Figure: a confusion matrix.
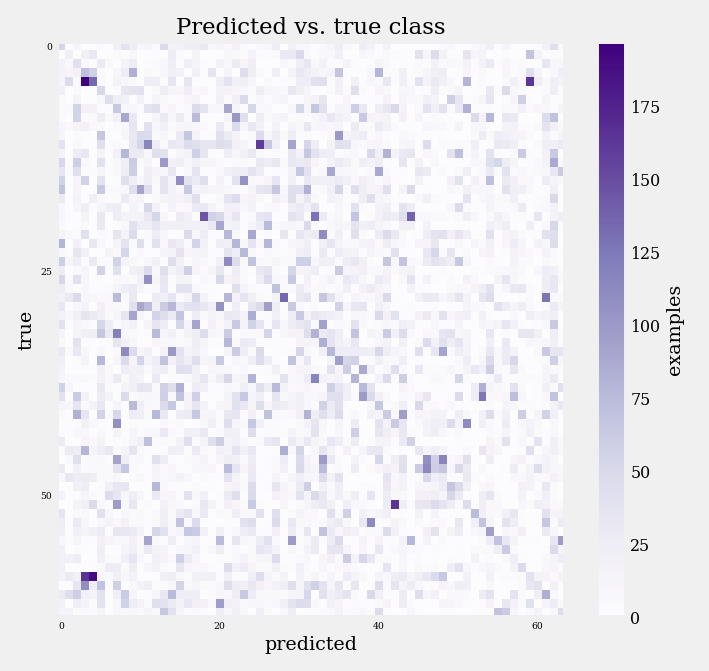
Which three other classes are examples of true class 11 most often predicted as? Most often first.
25, 29, 26
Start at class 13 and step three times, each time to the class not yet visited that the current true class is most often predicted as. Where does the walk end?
26
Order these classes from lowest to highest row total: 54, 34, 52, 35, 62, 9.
9, 52, 62, 54, 35, 34
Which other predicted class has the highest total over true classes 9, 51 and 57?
42
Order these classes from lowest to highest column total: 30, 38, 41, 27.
38, 27, 41, 30
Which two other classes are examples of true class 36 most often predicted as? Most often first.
38, 54
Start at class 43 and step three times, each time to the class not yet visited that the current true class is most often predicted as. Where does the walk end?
7
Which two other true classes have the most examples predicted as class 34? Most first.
14, 38
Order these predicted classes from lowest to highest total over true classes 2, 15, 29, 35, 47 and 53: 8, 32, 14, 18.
32, 18, 14, 8
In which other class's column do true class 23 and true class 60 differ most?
3
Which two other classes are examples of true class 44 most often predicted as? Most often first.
11, 20
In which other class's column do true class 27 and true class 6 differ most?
49
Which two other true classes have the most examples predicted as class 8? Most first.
34, 12
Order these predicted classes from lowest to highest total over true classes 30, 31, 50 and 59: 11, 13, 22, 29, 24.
11, 29, 13, 22, 24
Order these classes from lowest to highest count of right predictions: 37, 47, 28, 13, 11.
47, 37, 13, 11, 28
